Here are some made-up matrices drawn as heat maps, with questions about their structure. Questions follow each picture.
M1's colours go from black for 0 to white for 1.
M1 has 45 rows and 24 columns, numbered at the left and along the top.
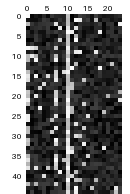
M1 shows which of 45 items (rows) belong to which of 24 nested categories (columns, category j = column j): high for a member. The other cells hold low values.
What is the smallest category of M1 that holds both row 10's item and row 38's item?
2
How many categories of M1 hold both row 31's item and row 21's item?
3
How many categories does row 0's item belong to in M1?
2
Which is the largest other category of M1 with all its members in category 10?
0
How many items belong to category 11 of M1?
9
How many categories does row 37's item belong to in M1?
4
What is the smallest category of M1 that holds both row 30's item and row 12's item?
12
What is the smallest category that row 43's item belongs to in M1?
16
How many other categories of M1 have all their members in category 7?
8
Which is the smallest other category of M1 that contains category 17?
13
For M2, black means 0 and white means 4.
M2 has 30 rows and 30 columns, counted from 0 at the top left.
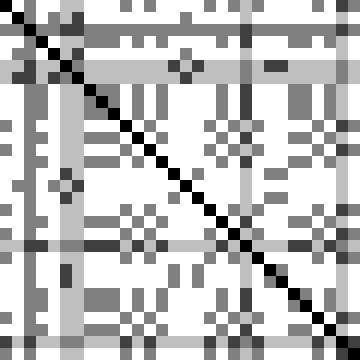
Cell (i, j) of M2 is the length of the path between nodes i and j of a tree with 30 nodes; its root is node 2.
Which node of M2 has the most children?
20
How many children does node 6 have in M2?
3
